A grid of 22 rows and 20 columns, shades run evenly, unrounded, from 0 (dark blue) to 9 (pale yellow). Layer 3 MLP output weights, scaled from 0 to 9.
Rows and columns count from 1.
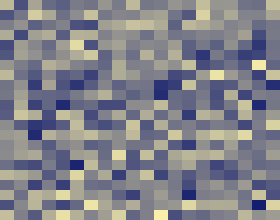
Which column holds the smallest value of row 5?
19
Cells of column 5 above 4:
10
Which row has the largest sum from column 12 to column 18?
14
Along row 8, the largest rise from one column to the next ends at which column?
20
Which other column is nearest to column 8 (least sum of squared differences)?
17
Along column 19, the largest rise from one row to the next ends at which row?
7
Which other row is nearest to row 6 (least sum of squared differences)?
5
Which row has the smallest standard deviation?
15
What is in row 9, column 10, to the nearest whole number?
4
